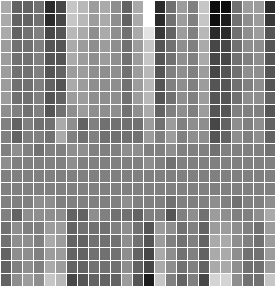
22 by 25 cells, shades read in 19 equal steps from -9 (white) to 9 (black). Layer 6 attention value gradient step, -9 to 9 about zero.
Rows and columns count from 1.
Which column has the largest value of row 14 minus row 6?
14
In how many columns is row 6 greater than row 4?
4
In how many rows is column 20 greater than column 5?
10
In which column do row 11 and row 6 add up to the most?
20
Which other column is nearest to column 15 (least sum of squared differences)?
5
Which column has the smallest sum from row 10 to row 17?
6
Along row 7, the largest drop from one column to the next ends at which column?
7
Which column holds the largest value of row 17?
16
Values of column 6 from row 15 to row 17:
0 0 -1
